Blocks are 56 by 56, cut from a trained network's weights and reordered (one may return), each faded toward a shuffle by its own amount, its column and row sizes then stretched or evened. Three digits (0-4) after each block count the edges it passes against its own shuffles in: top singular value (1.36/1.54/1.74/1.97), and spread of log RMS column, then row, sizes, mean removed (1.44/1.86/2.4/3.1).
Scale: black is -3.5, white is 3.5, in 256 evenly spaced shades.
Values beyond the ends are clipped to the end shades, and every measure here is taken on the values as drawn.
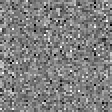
0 3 0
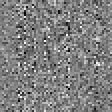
0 3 0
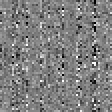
1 4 1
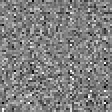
1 3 1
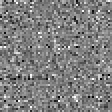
0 2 3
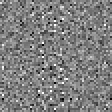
2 2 0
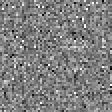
1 1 0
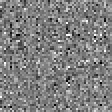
1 3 1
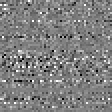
1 0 4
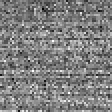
3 0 1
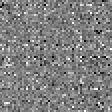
1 1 3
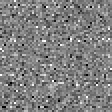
0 0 2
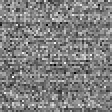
2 0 0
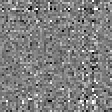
2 3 2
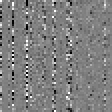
4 4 0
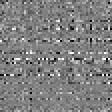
2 1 4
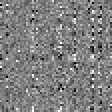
4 3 0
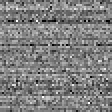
4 0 2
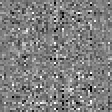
0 3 2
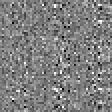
3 3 0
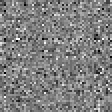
0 2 2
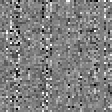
1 4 1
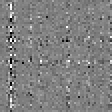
4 3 1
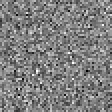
0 0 0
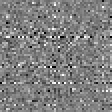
4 1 3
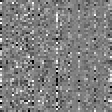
4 4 1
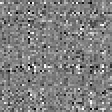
1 3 3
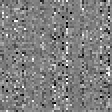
0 4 0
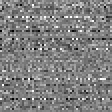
0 0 4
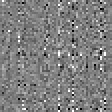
3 3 1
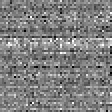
4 2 3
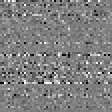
1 1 4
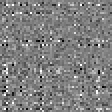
3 2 3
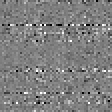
4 2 3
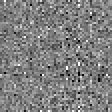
2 2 0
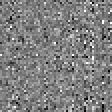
1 3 1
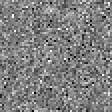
1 1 0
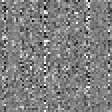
1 4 1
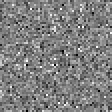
0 0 1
